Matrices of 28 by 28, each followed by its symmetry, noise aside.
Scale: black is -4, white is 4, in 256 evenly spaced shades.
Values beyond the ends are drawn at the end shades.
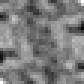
same after a half turn.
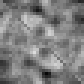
same after a half turn.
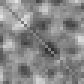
symmetric.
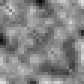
symmetric.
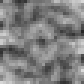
same after a half turn.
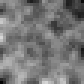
symmetric across the other diagonal.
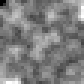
symmetric.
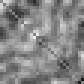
symmetric.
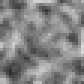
symmetric across the other diagonal.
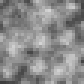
symmetric.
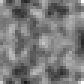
mirrored top to bottom.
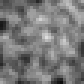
symmetric across the other diagonal.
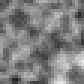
symmetric.
